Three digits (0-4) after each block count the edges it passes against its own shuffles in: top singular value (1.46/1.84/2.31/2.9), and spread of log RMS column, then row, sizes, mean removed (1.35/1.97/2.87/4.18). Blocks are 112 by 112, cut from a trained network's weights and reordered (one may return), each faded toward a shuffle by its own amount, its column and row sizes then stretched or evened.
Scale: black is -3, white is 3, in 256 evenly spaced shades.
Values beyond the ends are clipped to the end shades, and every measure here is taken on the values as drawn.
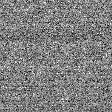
0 0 1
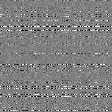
3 1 4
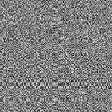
4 1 2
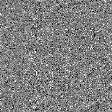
0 2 1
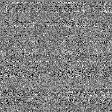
0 2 3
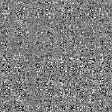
1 3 3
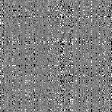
2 4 3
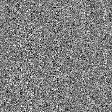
0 2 0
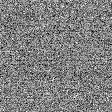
0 0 0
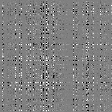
2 4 3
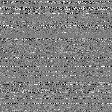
0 0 4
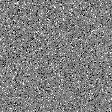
0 1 0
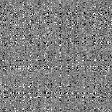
1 3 3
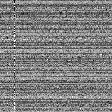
4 1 1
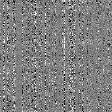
0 4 1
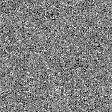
0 0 1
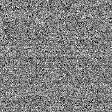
0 2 1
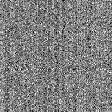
2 0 0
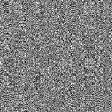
3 2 0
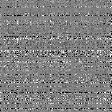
1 3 4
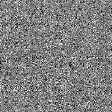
0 2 2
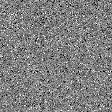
0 0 1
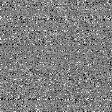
0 1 3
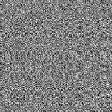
3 1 2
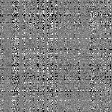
2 4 3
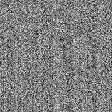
2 0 0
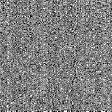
2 1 2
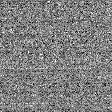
0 0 2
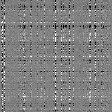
4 4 2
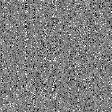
0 3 0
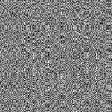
4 2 0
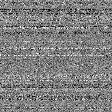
2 0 3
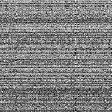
4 2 1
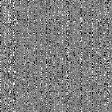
1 4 2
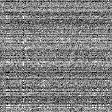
4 2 2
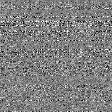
1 0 4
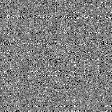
1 2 3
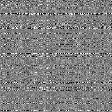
3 1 4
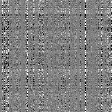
3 4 0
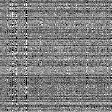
4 3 1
